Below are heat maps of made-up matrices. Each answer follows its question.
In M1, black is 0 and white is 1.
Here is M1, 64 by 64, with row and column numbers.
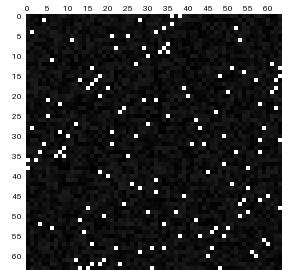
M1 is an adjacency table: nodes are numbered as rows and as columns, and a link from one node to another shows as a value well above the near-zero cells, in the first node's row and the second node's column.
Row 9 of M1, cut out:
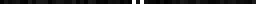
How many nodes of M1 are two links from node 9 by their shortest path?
2
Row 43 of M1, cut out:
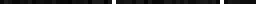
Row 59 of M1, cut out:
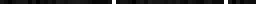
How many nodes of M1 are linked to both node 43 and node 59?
1
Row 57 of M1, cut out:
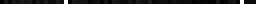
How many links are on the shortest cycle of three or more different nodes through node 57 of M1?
7
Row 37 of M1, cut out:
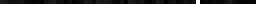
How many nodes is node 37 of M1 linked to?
1
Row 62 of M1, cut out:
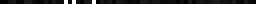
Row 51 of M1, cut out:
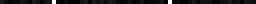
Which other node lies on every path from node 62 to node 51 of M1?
node 13
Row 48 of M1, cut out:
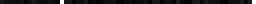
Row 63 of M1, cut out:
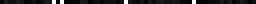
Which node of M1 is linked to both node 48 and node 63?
node 15
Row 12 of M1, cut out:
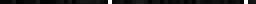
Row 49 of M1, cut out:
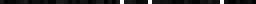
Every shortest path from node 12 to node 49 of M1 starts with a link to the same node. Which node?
node 27
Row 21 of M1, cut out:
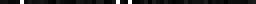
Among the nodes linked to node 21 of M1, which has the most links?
node 32
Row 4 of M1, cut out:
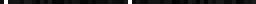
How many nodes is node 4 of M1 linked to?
2
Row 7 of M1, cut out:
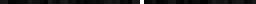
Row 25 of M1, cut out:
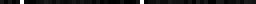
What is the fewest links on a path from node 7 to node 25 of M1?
2
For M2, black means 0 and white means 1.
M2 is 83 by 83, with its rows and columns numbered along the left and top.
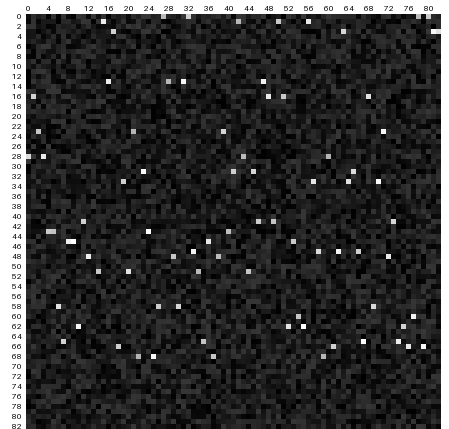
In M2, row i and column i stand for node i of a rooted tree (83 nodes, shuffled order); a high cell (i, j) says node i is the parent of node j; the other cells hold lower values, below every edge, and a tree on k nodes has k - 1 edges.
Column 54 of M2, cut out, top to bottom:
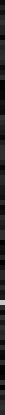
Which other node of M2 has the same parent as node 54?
77
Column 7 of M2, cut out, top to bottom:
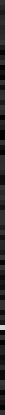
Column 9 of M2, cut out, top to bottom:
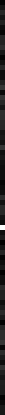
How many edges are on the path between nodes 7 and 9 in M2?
4
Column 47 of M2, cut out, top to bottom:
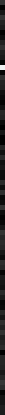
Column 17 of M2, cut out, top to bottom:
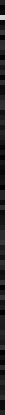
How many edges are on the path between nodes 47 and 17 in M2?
4
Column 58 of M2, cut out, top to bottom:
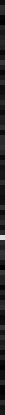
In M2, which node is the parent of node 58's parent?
13
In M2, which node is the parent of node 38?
48
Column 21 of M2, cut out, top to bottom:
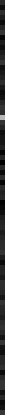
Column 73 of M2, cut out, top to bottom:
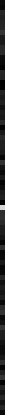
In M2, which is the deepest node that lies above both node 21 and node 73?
31
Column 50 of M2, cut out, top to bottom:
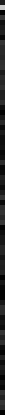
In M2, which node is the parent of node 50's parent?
16
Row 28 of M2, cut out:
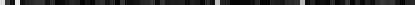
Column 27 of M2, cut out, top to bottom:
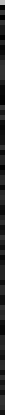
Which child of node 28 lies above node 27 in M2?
0
